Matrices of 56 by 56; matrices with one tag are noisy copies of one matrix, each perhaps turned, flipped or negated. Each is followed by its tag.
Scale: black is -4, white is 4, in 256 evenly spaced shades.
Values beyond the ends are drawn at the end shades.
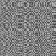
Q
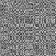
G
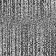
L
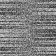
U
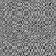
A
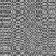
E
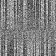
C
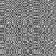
Q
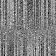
C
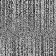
L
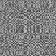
G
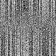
C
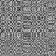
G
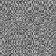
A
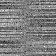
U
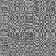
G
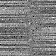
C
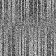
U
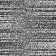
C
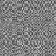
A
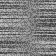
U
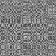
G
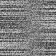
C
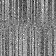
U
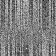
C
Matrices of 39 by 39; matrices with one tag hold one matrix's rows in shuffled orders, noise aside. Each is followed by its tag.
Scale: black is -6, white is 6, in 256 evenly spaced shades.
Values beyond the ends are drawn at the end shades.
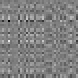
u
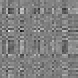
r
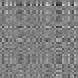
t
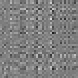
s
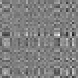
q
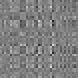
s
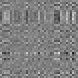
q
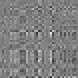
s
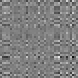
q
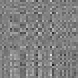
s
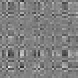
r
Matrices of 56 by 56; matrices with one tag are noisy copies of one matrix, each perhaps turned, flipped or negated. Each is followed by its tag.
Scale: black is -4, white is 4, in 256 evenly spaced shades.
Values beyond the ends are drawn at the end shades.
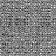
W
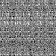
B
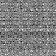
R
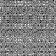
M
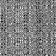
M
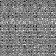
R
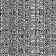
B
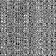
M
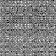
M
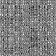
W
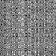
R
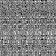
B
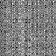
R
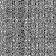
R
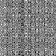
R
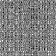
W
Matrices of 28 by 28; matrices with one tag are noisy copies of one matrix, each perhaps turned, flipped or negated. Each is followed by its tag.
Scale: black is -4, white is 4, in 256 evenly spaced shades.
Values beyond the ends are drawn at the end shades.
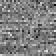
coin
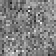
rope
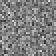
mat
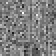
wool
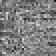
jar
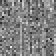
coin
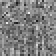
jar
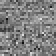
wool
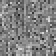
wool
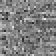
jar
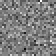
mat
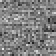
wool
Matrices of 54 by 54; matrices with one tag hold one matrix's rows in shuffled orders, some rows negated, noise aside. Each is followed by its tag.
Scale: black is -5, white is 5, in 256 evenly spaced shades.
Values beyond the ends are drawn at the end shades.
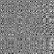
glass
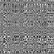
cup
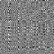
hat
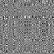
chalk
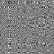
hat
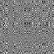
chalk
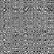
cup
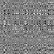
cup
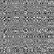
cup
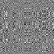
chalk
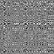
cup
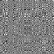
chalk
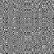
chalk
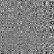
glass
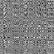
cup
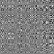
glass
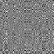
chalk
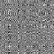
hat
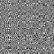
hat
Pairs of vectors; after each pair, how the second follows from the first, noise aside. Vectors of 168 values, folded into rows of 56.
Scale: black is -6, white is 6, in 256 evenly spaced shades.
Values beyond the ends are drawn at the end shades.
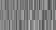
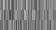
reversed.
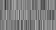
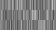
wrapped around, negated.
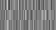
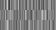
copied.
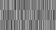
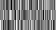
wrapped around, scaled up.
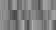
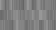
reversed, negated, shrunk.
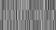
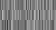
reversed.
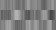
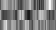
wrapped around, scaled up.
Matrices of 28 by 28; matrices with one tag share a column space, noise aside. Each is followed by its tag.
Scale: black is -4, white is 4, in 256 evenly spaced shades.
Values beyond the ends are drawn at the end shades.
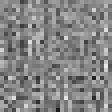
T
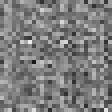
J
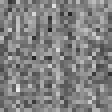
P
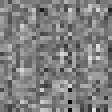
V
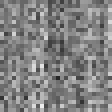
T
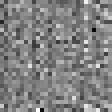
J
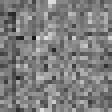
P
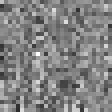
V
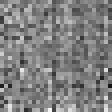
V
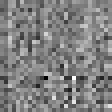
T
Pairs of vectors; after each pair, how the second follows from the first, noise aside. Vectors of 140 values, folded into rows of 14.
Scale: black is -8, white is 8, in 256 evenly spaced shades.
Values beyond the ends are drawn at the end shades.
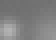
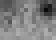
reversed, negated, scaled up.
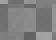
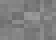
wrapped around, shrunk.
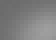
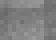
wrapped around, shrunk.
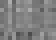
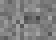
wrapped around.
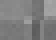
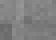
reversed, negated, shrunk.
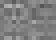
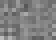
wrapped around.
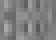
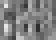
scaled up.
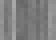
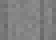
reversed, negated, shrunk.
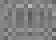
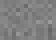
wrapped around, shrunk.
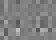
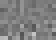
wrapped around.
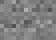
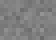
reversed, negated, shrunk.
